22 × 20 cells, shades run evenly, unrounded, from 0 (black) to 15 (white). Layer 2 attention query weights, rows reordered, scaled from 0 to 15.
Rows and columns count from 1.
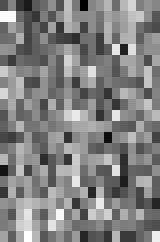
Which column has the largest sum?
9
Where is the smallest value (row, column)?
1, 11
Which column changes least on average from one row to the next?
5
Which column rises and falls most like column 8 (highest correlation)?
4
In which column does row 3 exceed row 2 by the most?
7
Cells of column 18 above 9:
5
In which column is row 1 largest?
17
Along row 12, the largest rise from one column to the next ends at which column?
18
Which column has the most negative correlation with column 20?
13
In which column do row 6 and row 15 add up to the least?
6
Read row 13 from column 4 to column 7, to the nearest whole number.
9 5 6 9
